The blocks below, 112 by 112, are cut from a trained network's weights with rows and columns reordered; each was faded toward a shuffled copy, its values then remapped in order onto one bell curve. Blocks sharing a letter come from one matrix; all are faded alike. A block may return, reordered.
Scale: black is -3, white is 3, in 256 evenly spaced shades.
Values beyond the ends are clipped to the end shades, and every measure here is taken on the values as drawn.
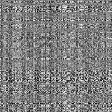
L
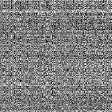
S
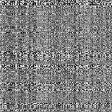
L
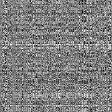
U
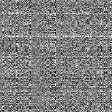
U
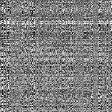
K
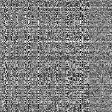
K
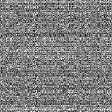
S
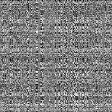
S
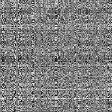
U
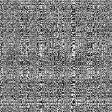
S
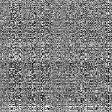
K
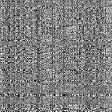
L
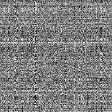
K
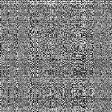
U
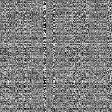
S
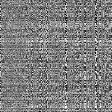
S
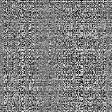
S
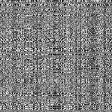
L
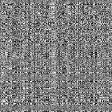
L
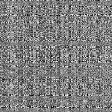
L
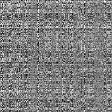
S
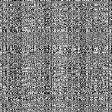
L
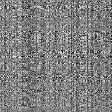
L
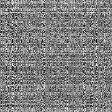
S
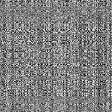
L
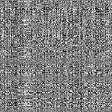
L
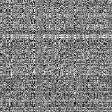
K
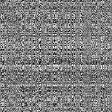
S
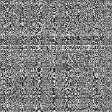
U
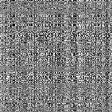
L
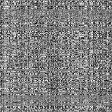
L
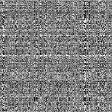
K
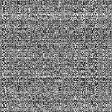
S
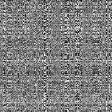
S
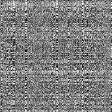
S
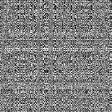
U
